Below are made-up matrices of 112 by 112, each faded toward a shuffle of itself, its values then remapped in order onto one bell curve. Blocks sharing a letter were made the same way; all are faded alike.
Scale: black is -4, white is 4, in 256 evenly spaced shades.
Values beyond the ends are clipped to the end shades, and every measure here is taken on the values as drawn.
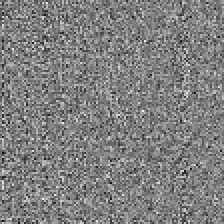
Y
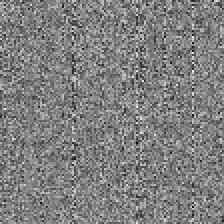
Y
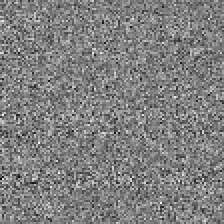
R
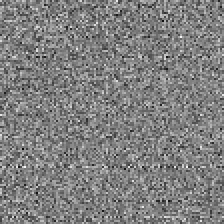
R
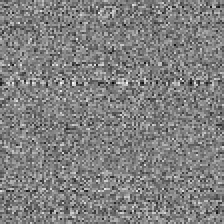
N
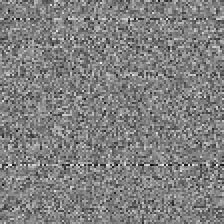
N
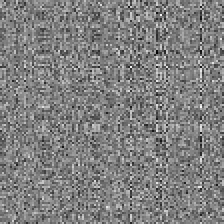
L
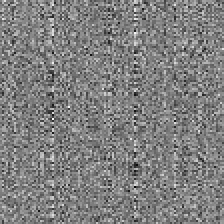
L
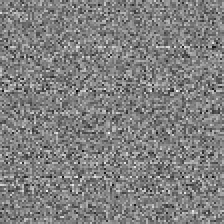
N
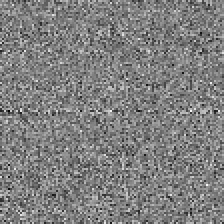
R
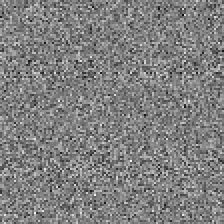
R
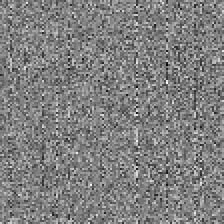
Y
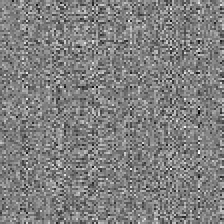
L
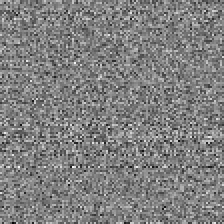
N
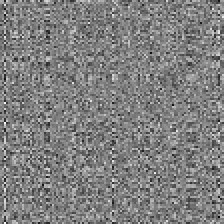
L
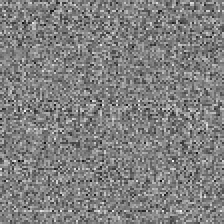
N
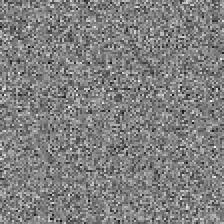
R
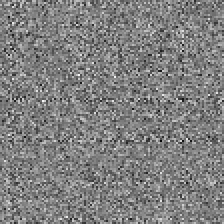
R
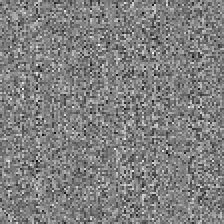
Y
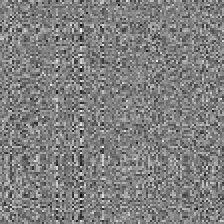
L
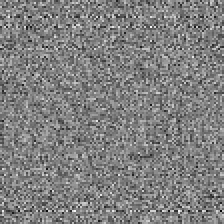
N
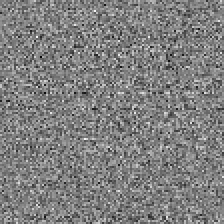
R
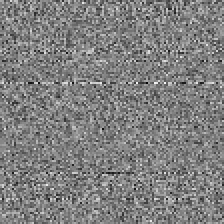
N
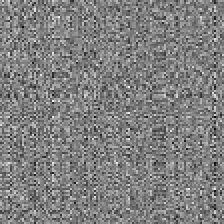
L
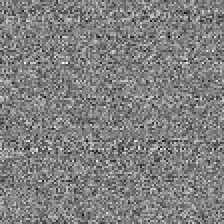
N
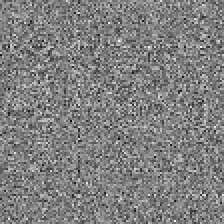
R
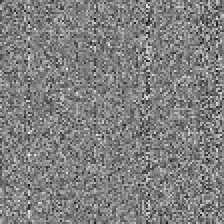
Y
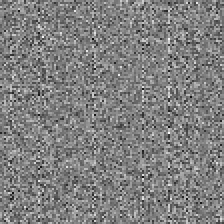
Y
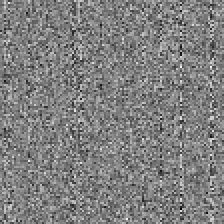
Y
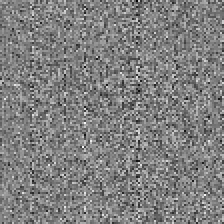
Y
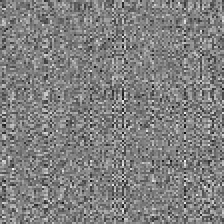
L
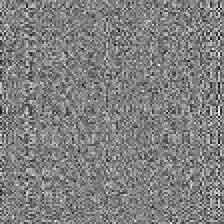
L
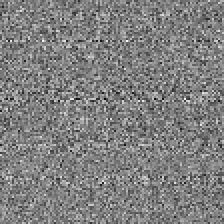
N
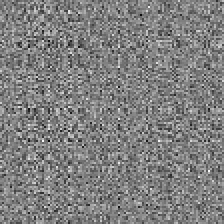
L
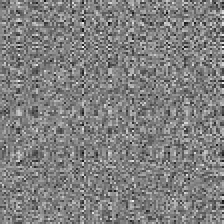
L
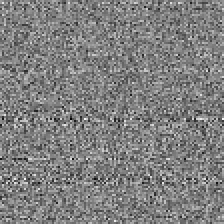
N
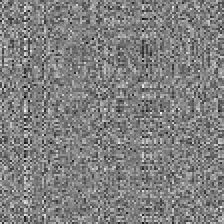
L
